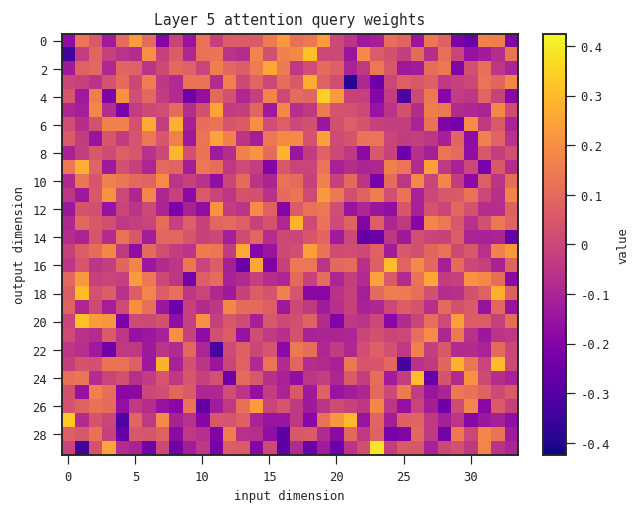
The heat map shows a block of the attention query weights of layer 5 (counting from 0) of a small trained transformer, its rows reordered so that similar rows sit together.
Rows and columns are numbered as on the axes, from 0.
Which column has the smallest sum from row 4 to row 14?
9
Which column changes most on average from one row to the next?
25
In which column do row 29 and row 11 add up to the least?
1
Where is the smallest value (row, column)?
3, 21
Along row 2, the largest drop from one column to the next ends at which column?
29
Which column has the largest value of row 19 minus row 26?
28
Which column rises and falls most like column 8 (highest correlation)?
16
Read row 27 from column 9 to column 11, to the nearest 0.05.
-0.05 -0.2 0.05
